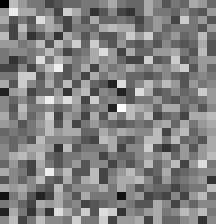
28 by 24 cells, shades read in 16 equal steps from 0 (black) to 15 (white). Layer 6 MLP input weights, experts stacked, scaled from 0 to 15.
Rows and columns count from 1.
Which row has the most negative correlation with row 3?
25
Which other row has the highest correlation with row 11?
14
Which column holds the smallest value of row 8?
2
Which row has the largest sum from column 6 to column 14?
13
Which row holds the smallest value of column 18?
15
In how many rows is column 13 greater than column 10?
14
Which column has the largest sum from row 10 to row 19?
6
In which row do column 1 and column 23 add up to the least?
1
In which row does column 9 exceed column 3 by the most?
28
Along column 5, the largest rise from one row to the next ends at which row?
26
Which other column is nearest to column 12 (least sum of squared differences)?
18
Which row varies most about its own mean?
27
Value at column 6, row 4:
10
